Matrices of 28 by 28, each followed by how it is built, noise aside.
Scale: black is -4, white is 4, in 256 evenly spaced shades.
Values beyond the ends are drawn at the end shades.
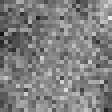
smooth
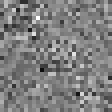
block diagonal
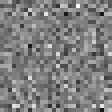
low rank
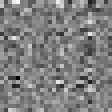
low rank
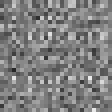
blocks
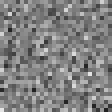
noise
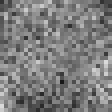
smooth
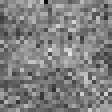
smooth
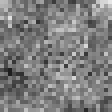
smooth
